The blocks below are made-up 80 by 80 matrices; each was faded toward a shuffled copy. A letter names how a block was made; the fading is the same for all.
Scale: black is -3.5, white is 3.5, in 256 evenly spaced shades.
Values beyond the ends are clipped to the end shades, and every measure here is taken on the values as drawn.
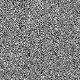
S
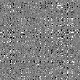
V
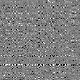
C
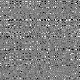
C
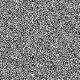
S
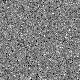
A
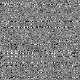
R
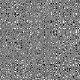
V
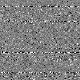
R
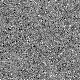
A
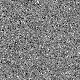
A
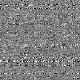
R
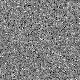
A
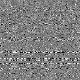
R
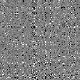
V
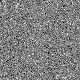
A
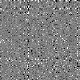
V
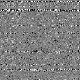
R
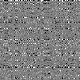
C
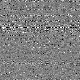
R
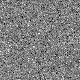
A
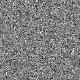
S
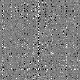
V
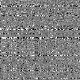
R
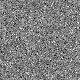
A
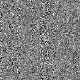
S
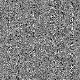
S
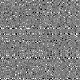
C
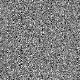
S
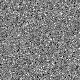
A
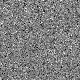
A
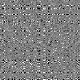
C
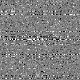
R
